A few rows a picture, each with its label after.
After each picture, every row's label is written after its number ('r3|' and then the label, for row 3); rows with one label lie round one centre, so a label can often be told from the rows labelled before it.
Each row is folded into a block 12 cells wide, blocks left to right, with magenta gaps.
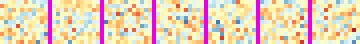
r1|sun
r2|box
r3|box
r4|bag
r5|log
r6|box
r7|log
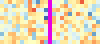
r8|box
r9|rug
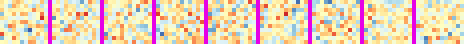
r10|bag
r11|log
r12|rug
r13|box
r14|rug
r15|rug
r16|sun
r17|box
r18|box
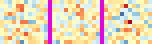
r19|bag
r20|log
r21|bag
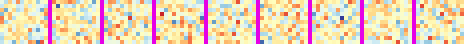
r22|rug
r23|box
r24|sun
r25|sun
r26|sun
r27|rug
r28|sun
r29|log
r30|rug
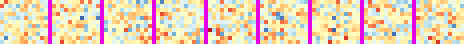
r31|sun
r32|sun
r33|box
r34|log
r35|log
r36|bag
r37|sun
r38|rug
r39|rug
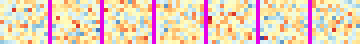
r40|rug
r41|bag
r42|box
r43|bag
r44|rug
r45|bag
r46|bag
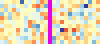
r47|rug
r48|bag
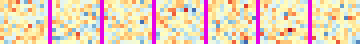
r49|log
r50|sun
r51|rug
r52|rug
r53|sun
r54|sun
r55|log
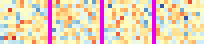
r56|bag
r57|box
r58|box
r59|log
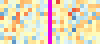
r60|rug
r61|sun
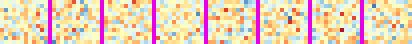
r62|log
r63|bag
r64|rug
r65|log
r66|box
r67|sun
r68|box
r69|box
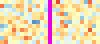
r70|bag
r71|sun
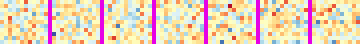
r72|sun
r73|rug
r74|bag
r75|bag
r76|sun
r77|rug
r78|bag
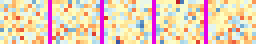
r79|box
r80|log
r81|rug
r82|box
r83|box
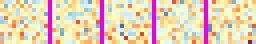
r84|box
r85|bag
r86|box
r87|box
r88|box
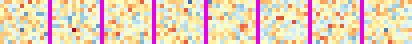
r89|sun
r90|bag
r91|sun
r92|sun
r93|bag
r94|box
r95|log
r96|sun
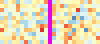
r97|log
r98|sun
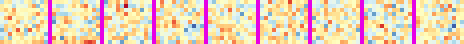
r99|box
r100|box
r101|rug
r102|rug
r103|bag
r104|log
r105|log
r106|rug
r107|rug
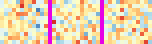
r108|rug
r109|log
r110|box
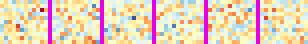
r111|sun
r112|box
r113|sun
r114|bag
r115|rug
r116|box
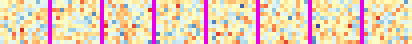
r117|bag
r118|log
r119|log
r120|rug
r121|sun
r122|sun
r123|bag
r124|sun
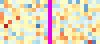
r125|rug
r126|log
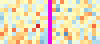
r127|log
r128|log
